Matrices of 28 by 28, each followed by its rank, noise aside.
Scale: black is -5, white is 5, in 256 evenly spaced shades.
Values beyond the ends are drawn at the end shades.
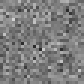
eight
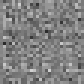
six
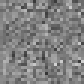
six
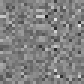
six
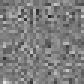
six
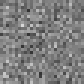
six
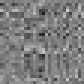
four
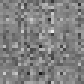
four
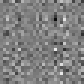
three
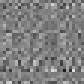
three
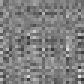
four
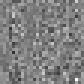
six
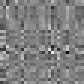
two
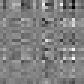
two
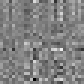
four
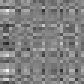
two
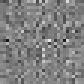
four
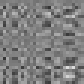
two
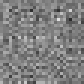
four
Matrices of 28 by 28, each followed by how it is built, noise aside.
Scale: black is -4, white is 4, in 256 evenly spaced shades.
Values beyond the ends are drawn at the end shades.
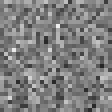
repeating columns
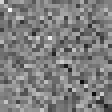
diagonal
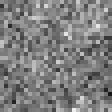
smooth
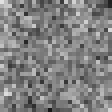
smooth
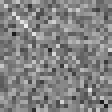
diagonal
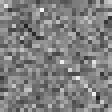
diagonal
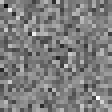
diagonal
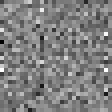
uneven columns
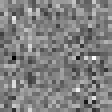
uneven columns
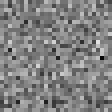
repeating columns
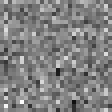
uneven columns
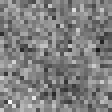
smooth
